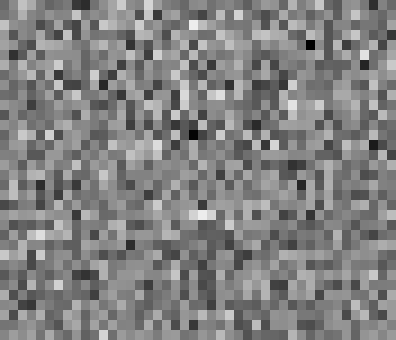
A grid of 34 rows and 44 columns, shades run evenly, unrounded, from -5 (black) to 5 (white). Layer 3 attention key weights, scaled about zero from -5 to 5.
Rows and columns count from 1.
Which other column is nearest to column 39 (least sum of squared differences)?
16
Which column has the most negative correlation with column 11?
35
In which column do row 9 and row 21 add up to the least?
12
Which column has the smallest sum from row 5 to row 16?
29
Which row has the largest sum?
22
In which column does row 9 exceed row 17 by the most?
33
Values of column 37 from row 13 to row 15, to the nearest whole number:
1 2 -2
